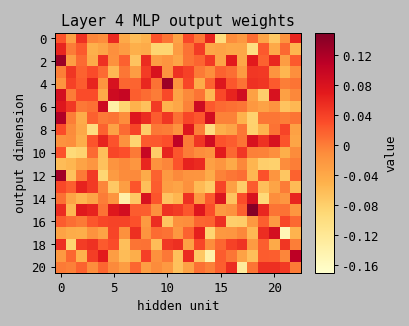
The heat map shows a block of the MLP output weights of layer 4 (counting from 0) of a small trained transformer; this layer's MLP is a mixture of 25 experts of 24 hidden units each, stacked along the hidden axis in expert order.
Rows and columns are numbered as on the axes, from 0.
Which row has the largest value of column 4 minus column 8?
6
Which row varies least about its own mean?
3
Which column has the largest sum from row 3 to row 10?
0
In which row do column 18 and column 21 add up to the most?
15
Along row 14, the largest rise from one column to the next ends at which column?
8
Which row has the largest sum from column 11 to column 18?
9
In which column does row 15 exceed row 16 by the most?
18
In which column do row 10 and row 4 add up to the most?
10
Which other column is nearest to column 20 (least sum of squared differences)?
16
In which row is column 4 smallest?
12
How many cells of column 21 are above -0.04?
16
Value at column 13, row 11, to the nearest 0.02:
0.06
